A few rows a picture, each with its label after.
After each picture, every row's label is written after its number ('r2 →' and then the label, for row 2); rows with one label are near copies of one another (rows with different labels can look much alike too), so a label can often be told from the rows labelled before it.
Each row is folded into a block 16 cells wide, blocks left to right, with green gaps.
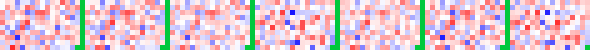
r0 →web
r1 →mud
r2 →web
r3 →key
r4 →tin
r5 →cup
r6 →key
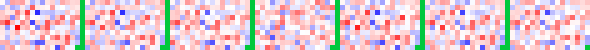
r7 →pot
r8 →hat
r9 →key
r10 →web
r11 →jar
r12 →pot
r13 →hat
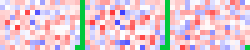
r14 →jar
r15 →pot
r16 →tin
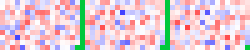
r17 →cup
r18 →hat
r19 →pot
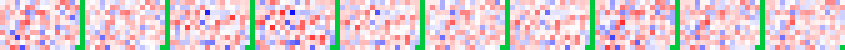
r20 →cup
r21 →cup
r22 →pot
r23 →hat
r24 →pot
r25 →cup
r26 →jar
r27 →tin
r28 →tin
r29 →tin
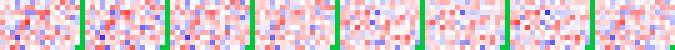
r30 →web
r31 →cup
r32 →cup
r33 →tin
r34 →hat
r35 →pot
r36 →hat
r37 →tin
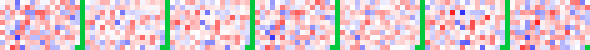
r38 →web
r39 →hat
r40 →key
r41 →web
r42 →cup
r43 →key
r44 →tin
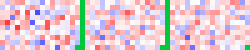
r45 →pot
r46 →tin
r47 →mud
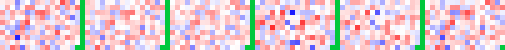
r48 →web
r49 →tin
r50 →cup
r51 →key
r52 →jar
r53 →web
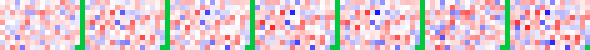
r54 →web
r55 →jar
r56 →jar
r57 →jar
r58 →jar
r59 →web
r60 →pot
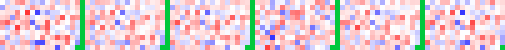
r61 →key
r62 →jar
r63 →key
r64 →web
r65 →jar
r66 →key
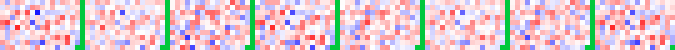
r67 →hat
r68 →pot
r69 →cup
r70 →jar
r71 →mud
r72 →key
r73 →cup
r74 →pot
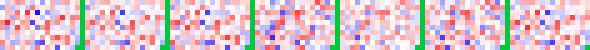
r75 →key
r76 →key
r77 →key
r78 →mud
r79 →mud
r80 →cup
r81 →jar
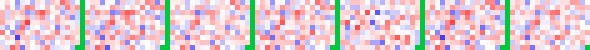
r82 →web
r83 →mud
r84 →cup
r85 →tin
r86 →jar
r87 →cup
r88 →mud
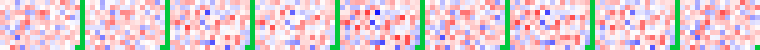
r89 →web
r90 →cup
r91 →pot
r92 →pot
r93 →pot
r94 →cup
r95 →hat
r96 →pot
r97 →web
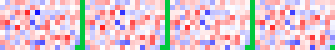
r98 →hat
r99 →pot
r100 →jar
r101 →pot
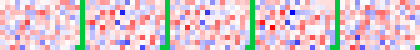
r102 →web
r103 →pot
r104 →hat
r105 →jar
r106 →web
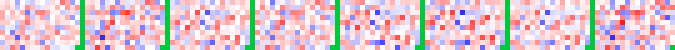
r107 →cup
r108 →tin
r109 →jar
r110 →web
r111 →pot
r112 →hat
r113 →hat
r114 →web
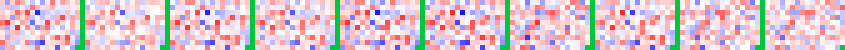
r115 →hat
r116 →key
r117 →key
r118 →pot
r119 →hat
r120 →key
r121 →web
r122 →jar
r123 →mud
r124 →web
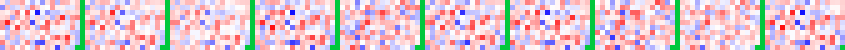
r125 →key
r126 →jar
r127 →pot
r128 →pot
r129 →tin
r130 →hat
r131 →key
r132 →cup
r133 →tin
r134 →jar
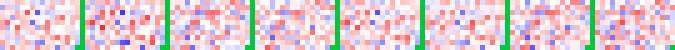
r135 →jar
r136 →pot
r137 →mud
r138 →web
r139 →hat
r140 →key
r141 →mud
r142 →tin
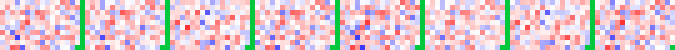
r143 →cup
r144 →cup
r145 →jar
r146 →cup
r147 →web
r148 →cup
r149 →jar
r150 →web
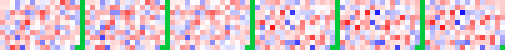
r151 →tin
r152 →web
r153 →mud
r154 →jar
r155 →key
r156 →hat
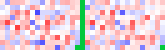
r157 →pot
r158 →key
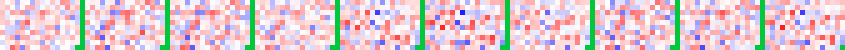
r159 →tin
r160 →mud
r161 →mud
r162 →web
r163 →jar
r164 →hat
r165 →pot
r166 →cup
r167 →mud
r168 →hat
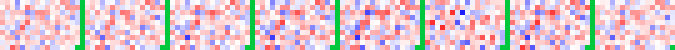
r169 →web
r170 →cup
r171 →web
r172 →web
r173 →mud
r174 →jar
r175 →web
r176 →cup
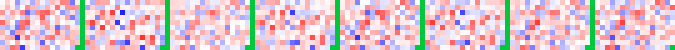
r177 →mud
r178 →jar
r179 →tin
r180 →pot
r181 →cup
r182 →hat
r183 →tin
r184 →web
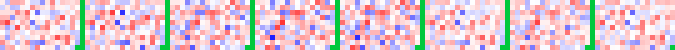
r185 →hat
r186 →pot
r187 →mud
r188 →web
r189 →web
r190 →pot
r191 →tin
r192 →hat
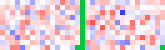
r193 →cup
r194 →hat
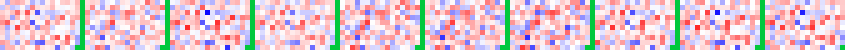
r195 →pot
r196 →web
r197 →key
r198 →key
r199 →web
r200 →tin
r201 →mud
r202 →key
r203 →key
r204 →hat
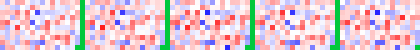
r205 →hat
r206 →jar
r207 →pot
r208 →hat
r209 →key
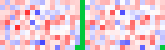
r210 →pot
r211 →key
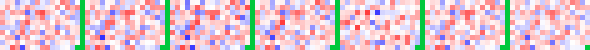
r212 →cup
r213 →mud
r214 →web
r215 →web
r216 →hat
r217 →mud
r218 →mud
